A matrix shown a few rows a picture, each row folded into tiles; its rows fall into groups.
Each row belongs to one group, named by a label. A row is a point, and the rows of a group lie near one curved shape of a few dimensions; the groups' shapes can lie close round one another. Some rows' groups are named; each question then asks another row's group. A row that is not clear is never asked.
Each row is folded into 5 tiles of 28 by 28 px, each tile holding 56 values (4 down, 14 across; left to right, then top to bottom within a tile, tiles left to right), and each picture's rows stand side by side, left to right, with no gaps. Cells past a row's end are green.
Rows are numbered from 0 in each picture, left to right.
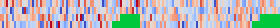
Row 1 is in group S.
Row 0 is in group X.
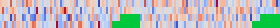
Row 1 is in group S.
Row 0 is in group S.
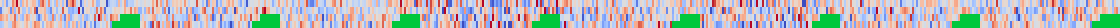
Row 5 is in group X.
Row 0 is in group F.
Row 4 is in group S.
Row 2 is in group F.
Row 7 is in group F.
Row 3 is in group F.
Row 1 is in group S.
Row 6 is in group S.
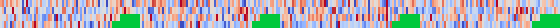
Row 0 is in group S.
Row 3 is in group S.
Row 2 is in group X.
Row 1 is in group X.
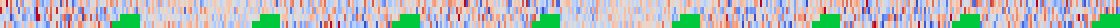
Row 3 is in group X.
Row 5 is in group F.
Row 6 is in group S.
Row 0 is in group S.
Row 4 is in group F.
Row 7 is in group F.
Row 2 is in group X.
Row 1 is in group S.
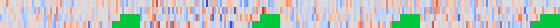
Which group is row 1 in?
S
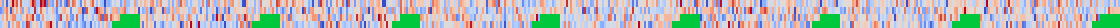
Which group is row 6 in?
S
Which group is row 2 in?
X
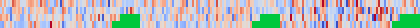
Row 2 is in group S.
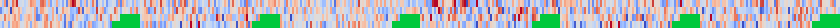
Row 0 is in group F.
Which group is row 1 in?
X
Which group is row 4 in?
X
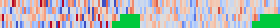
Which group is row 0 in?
X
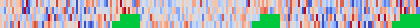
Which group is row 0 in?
S
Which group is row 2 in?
F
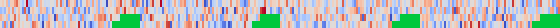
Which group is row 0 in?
S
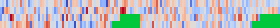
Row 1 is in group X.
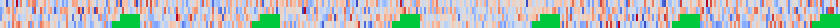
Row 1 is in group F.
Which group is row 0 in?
S
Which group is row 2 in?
S
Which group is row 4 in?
X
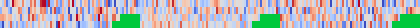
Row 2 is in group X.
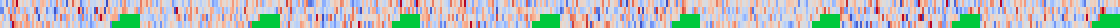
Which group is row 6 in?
X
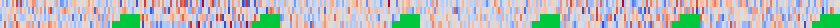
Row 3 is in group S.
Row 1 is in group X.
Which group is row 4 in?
F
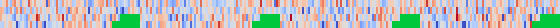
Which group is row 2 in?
S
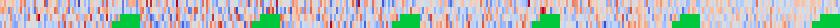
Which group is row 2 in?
X
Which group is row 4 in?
X
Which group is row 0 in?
X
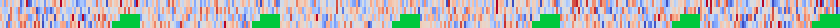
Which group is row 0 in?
F
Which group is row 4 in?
F
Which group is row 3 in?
S
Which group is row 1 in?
S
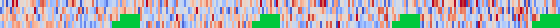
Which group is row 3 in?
X
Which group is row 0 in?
F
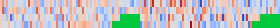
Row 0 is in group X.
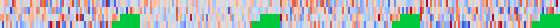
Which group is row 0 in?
X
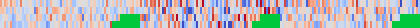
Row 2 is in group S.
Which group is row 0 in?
F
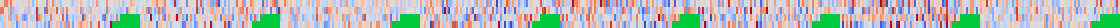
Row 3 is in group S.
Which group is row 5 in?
S
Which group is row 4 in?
F
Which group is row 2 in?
S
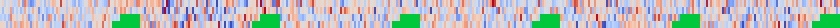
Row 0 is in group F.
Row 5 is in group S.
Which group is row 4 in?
X
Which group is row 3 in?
F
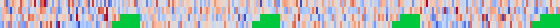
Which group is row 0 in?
X
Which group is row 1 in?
S
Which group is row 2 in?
F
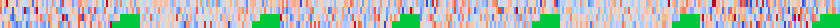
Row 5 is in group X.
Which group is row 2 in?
F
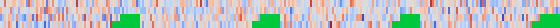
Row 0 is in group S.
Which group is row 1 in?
S
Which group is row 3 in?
F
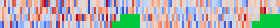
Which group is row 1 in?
F
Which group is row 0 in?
X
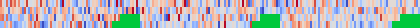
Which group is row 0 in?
F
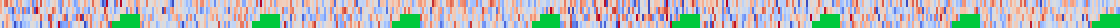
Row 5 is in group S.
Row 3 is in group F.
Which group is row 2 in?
S
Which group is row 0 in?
X
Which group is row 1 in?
S
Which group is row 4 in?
X
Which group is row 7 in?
F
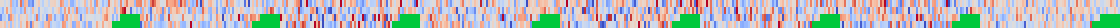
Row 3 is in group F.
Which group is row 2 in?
F
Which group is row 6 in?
X
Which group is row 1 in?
F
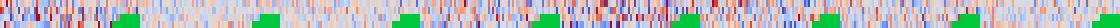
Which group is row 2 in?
S
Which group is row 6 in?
F
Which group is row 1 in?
F
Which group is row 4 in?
X
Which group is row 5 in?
F
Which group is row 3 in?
X
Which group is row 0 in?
S
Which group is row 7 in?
S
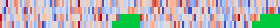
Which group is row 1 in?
F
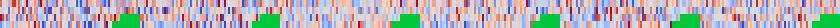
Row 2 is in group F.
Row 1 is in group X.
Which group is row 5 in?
X
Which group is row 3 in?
X
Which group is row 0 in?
F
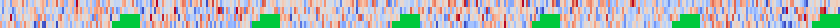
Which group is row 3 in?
X
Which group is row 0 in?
S
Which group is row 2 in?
X
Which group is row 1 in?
S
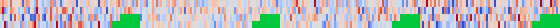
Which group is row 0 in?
S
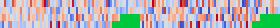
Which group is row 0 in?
X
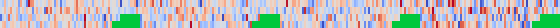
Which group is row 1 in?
F
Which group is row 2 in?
S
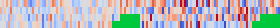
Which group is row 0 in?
F
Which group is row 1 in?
X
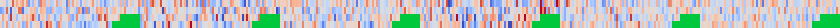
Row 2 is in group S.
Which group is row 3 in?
F
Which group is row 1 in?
F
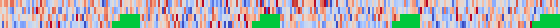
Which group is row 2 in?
X
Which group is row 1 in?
F
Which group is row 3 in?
S
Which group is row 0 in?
X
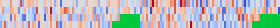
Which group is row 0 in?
S
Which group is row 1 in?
F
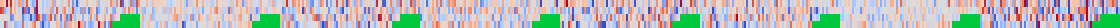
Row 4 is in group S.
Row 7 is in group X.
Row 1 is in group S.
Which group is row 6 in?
F
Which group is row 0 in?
S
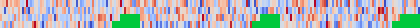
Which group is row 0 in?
S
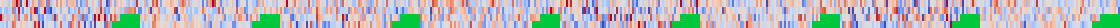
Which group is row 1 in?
F
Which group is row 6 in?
X
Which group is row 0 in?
F
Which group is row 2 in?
X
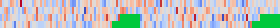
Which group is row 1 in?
F
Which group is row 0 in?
F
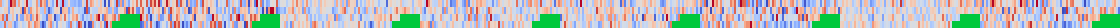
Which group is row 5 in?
F
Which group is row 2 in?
S
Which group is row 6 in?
F
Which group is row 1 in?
F
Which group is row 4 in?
F
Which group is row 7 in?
F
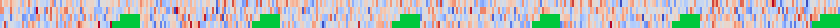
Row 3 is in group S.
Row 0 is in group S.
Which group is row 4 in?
F
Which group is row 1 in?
X
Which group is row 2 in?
S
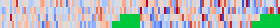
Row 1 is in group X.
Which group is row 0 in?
S
